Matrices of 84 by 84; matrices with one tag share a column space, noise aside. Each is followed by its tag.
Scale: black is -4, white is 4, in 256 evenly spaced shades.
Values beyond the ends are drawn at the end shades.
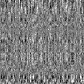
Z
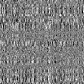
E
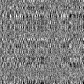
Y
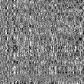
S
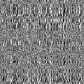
E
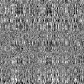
E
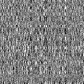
S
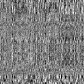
Z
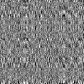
Y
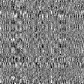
Y
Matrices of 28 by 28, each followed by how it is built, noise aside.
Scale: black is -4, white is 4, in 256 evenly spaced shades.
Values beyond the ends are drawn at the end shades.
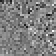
upper triangular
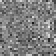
low rank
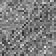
Hankel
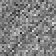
Hankel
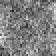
smooth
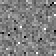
sparse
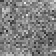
smooth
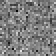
noise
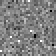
sparse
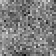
smooth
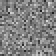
noise
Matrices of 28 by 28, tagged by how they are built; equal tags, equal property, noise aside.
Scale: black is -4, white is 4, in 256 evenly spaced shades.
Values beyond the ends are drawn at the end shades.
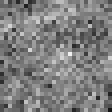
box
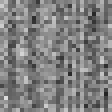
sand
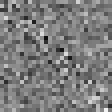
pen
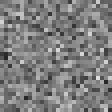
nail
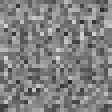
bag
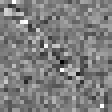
pen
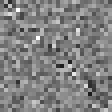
pen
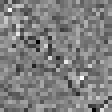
pen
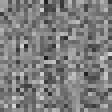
sand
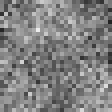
box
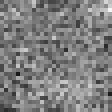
box
